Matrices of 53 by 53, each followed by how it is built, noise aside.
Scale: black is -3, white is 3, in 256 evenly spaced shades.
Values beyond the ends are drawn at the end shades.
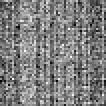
blocks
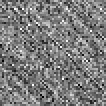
Toeplitz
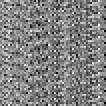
repeating rows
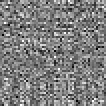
blocks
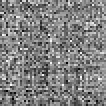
blocks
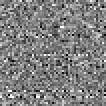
uneven rows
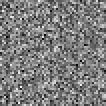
repeating rows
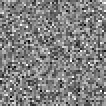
noise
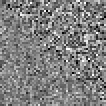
upper triangular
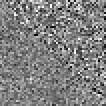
upper triangular
